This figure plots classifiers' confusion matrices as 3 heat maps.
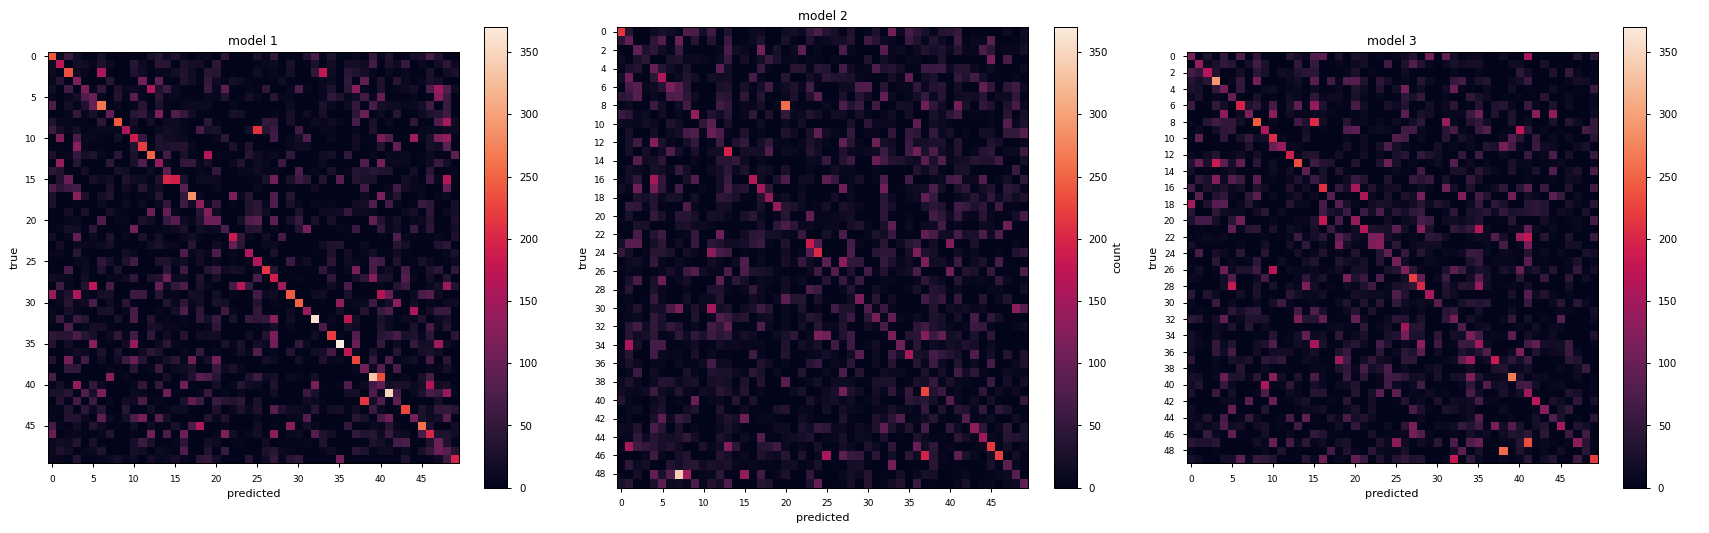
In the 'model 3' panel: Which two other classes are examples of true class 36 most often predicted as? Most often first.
40, 28
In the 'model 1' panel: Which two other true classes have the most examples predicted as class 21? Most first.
46, 4
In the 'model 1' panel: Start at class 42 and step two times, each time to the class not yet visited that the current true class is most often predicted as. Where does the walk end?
40
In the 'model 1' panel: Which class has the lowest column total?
28
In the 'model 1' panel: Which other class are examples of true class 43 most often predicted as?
27
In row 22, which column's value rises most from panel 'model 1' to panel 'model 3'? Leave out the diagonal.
41
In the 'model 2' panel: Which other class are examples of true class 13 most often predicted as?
36
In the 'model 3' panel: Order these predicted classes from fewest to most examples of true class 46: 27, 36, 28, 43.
36, 43, 28, 27
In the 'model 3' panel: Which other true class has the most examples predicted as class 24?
13
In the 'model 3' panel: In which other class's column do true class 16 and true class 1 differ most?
20
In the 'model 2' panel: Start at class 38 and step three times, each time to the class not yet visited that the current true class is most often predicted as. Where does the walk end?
40
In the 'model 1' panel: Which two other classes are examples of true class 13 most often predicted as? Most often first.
1, 40
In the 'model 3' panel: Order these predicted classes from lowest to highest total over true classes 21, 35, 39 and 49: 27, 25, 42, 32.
27, 42, 25, 32
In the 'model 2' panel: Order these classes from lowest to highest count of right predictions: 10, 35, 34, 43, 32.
10, 32, 34, 43, 35
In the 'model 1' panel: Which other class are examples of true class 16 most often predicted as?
48
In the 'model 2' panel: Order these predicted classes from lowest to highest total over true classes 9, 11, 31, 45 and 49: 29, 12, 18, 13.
29, 18, 12, 13
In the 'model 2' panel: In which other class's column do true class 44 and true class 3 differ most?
45
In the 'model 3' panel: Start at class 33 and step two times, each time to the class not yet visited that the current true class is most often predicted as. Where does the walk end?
10
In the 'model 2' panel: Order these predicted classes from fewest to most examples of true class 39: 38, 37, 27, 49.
49, 38, 27, 37
